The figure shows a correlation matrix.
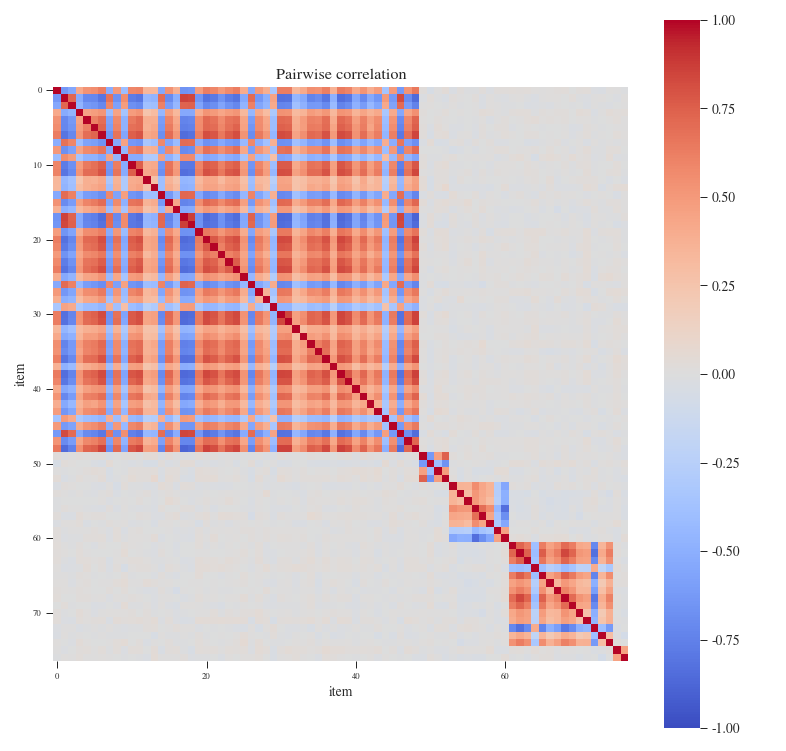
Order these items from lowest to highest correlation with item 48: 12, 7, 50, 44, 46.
46, 7, 44, 50, 12
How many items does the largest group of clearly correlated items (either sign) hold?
49
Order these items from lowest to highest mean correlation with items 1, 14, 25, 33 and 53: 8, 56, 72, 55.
8, 72, 55, 56
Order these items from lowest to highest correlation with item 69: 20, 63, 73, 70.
20, 73, 70, 63
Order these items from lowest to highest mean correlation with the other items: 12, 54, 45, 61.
54, 61, 12, 45
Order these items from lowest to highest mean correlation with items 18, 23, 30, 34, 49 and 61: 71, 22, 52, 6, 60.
60, 71, 52, 22, 6
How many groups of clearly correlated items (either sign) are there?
5
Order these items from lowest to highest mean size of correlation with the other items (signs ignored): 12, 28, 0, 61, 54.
54, 61, 12, 28, 0
